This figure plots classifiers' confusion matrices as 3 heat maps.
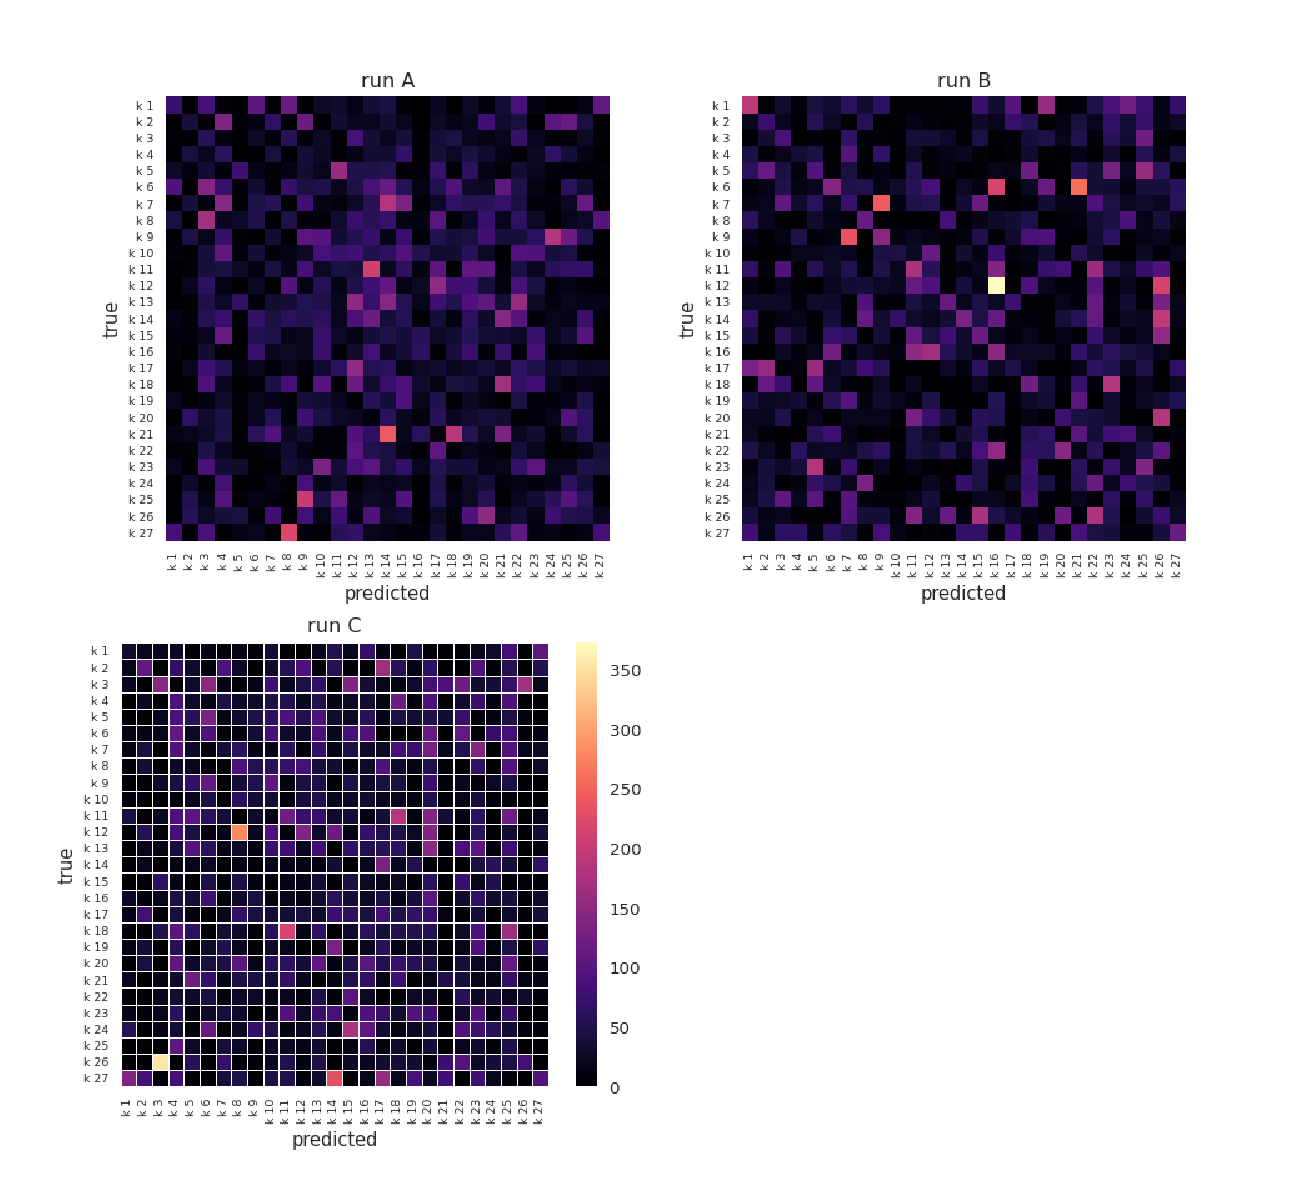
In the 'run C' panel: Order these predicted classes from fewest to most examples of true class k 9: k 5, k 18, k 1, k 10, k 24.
k 1, k 24, k 18, k 5, k 10
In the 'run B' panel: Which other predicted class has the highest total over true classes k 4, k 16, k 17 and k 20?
k 11
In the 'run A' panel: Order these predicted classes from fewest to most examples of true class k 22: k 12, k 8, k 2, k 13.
k 2, k 8, k 13, k 12
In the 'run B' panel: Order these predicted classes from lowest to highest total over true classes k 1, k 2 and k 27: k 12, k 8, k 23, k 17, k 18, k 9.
k 12, k 18, k 8, k 9, k 23, k 17
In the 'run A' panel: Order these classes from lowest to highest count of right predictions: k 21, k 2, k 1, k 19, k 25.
k 19, k 2, k 1, k 25, k 21
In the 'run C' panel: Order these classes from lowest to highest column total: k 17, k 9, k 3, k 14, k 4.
k 9, k 3, k 14, k 17, k 4
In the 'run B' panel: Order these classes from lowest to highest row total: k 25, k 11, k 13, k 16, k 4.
k 4, k 25, k 13, k 16, k 11
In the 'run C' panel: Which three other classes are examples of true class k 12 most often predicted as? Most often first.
k 8, k 20, k 14
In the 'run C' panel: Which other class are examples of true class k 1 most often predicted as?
k 27
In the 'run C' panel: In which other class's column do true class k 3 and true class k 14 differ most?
k 26
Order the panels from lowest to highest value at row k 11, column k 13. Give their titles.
run B, run C, run A
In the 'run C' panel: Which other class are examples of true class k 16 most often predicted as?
k 20
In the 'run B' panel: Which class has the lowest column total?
k 10
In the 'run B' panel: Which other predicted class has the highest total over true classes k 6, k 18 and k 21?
k 23
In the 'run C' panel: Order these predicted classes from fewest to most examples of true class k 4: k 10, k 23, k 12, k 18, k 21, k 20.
k 21, k 12, k 10, k 23, k 20, k 18
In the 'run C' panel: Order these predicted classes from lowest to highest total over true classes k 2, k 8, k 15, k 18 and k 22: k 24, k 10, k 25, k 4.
k 24, k 10, k 4, k 25
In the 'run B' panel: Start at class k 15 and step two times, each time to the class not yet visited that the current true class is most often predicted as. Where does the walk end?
k 22
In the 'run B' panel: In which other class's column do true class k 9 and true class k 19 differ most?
k 7
